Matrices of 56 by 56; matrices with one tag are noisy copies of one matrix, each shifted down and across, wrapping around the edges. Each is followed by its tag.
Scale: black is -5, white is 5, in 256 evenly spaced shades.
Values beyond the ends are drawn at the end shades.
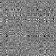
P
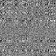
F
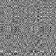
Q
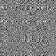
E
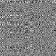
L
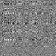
F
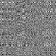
L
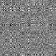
P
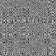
E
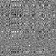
F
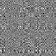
E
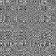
E
